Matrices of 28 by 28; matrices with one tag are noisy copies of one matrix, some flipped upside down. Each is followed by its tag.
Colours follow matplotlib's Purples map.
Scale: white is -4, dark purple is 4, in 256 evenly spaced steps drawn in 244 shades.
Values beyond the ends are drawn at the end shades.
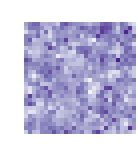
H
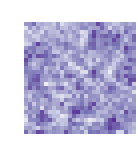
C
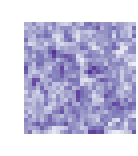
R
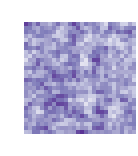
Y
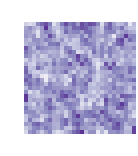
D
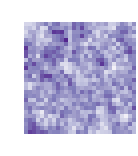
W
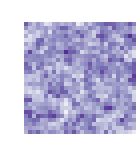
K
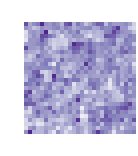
C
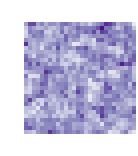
H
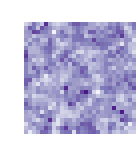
D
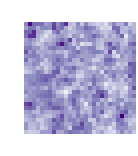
W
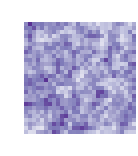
W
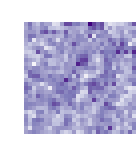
R
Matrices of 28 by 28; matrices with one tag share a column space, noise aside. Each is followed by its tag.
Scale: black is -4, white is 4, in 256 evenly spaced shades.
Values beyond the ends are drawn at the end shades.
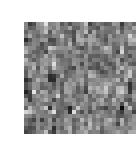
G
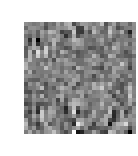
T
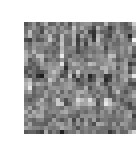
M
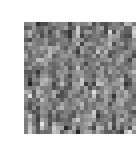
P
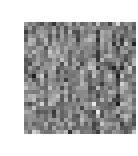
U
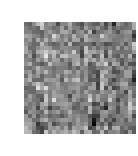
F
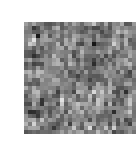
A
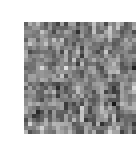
T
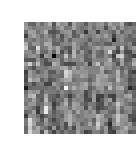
F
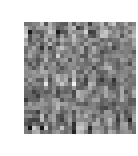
P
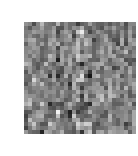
U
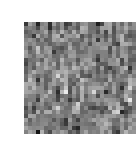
G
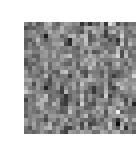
A
